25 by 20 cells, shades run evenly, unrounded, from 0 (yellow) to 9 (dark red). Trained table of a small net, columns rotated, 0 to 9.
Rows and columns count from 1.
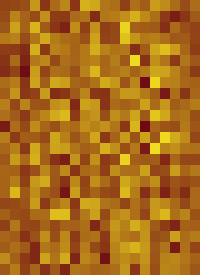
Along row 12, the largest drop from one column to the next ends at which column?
14
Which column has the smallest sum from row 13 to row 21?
13
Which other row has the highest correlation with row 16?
22
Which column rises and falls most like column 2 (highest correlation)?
8
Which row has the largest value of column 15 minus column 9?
12
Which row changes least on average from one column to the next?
21
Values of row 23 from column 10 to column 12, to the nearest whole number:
6 7 4
